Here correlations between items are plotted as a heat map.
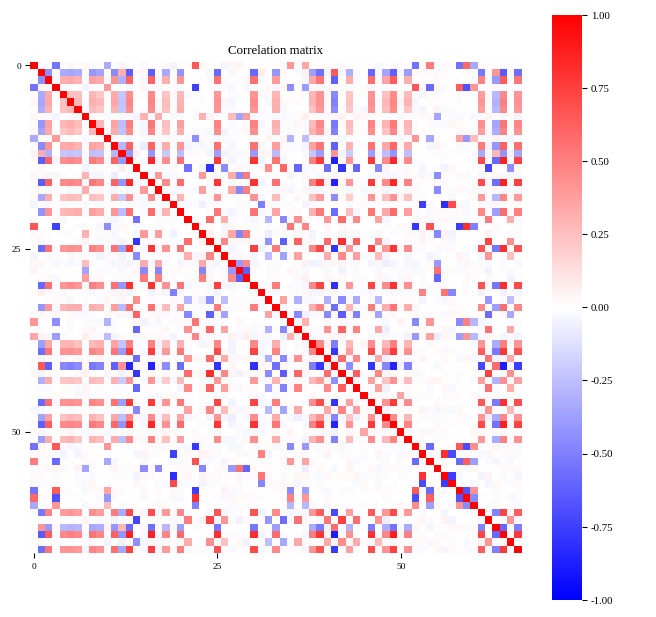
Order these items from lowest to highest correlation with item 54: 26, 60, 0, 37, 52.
52, 60, 26, 37, 0
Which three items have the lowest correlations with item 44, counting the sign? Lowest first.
14, 34, 32
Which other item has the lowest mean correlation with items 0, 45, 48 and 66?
41
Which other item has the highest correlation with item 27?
29
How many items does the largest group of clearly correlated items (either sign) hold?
28
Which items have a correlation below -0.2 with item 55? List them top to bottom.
7, 15, 17, 23, 27, 29
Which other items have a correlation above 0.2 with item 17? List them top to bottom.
7, 15, 23, 27, 29
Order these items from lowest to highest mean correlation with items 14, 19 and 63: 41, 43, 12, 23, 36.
36, 43, 23, 12, 41
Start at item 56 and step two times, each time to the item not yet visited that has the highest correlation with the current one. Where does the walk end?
31
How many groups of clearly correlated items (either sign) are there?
6
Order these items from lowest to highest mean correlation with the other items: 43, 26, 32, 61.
32, 26, 43, 61
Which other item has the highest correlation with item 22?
59
